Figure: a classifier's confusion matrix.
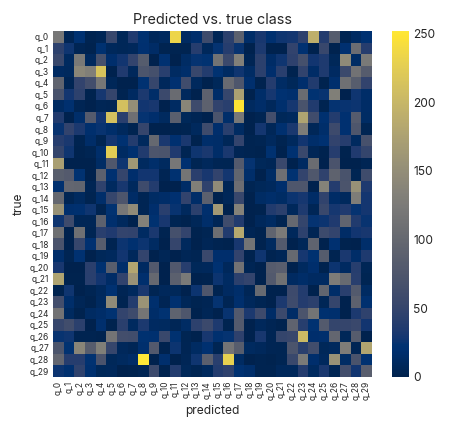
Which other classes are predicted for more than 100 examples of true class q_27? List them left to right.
q_2, q_4, q_16, q_29
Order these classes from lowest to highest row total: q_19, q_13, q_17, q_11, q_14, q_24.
q_19, q_14, q_11, q_24, q_17, q_13
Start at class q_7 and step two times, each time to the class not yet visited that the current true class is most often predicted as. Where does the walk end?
q_17
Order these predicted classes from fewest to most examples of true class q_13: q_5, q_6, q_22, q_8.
q_5, q_6, q_8, q_22
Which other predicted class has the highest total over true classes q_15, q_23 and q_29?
q_0
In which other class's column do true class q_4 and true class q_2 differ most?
q_15
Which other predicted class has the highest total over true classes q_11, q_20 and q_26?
q_7
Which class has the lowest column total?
q_18
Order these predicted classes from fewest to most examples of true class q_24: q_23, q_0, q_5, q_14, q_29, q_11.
q_14, q_5, q_29, q_23, q_11, q_0
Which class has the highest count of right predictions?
q_6
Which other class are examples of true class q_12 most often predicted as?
q_21
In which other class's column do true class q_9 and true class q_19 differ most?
q_22
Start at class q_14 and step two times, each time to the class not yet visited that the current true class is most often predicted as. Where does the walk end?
q_8
